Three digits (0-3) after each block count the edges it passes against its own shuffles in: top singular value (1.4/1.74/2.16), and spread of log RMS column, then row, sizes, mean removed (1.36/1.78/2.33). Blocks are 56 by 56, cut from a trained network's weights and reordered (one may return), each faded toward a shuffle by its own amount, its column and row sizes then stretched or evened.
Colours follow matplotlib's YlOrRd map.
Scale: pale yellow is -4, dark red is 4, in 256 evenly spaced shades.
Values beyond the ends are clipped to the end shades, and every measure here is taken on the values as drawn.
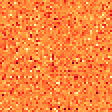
0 1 2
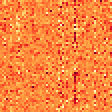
1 3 1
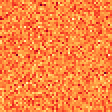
0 0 0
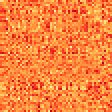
3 0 2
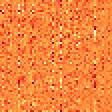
1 3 1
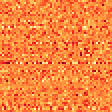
2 0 3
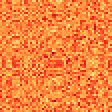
3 0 1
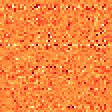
2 1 3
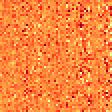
1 3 1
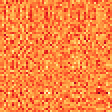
3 2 1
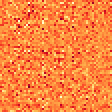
1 2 1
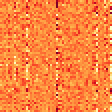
2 3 0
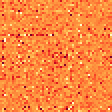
0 2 2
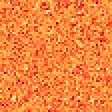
0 1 1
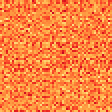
3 0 1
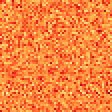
0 0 2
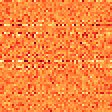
3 1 3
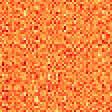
3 2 0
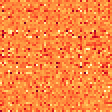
0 2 3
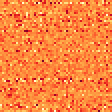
0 1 3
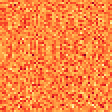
2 1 1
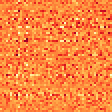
1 2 3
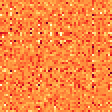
1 2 2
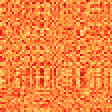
3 1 2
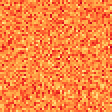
2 1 0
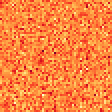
0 2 0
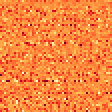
0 1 3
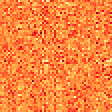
2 2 0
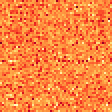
1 0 1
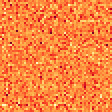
1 2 1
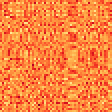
3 1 3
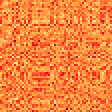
3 1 2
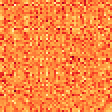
3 3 2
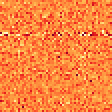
2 0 2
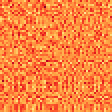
3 0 2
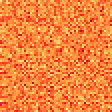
3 1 1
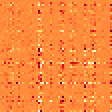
1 3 3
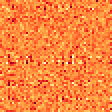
1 1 2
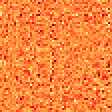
1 2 1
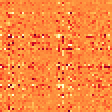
0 3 3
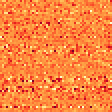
0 0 3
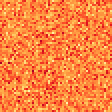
1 1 0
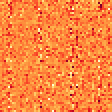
0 3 1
